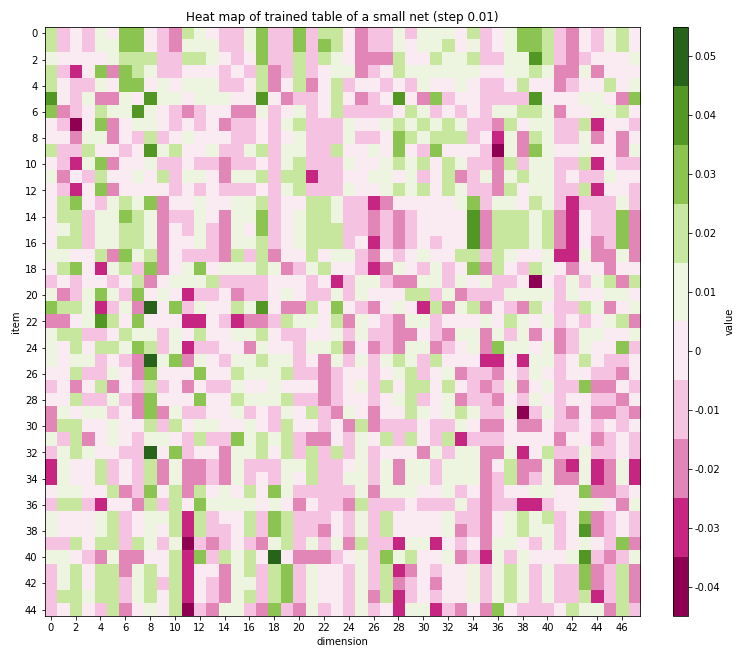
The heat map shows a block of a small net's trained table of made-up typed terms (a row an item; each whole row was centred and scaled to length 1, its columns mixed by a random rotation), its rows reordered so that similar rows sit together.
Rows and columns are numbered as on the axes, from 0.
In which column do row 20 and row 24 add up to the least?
11
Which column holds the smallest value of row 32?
38
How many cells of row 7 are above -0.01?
29
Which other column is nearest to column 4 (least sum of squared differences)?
37
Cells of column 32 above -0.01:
35
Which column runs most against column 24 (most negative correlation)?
5
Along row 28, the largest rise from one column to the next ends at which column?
8
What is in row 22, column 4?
0.04
